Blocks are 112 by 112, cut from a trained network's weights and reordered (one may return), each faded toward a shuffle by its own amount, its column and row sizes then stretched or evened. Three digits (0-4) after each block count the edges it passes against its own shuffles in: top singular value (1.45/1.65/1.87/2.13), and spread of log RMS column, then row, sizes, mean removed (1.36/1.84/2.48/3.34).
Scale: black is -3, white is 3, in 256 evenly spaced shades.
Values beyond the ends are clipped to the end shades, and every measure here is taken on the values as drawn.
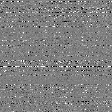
2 1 4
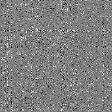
0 3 2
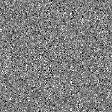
1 2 1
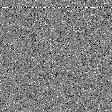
1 0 1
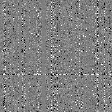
1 4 1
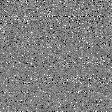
0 0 3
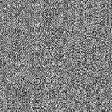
4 1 0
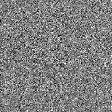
2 1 2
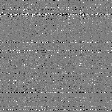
2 2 4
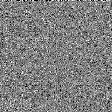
2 1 1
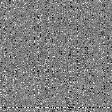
2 3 1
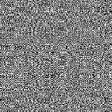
4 2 3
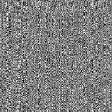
4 4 0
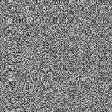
4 1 0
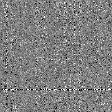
2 3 2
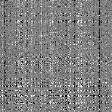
4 4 4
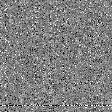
2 2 1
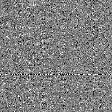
2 2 1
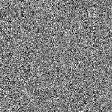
2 2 0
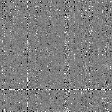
3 3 2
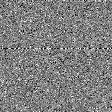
1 0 1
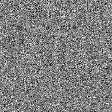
1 0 2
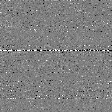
4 0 3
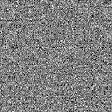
3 1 0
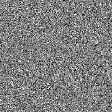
1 1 2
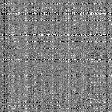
4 2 4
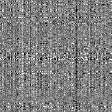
4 2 4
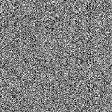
2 2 0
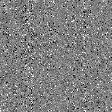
0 3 0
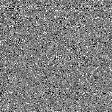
0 1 2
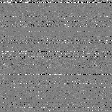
3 1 4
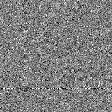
2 0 1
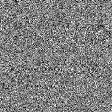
2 0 2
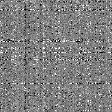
2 3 3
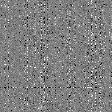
1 4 1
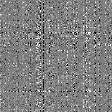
2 4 3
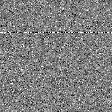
2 0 1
